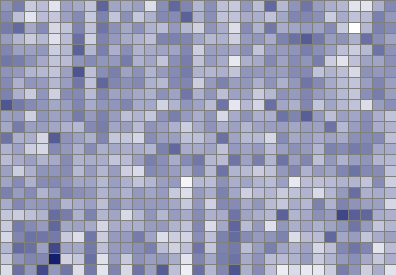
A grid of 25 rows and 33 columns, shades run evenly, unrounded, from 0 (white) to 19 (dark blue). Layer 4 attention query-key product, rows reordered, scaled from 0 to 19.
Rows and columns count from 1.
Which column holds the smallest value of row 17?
16
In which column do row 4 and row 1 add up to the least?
5
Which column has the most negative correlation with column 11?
29
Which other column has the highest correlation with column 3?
19
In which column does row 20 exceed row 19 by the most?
24
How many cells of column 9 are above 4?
22
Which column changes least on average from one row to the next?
9
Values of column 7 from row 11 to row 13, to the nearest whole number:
11 6 8
